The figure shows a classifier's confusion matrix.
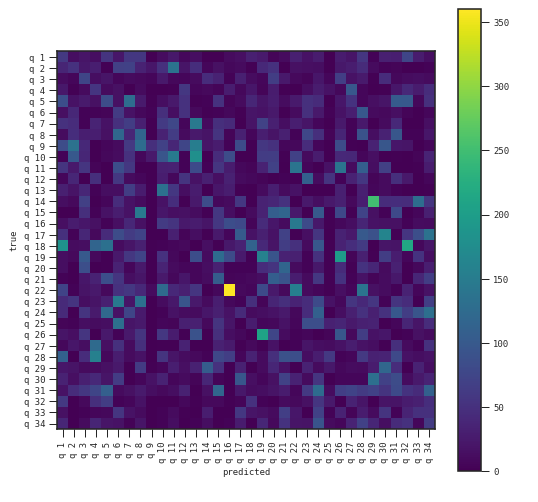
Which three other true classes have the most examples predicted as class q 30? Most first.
q 17, q 29, q 9
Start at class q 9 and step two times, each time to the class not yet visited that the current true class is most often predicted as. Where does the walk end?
q 10
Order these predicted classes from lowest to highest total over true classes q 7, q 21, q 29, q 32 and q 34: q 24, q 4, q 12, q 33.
q 12, q 33, q 4, q 24
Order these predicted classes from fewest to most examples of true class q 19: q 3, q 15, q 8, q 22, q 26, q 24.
q 22, q 24, q 8, q 3, q 15, q 26
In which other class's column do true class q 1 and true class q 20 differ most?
q 21
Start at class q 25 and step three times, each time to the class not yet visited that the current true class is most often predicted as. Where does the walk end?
q 4
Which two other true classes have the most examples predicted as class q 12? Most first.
q 23, q 9
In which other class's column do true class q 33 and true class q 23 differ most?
q 8
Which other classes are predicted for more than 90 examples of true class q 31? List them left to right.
q 5, q 15, q 24, q 34
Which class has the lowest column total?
q 9
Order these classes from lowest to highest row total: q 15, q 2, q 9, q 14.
q 2, q 15, q 14, q 9
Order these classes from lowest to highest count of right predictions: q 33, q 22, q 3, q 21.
q 33, q 3, q 21, q 22
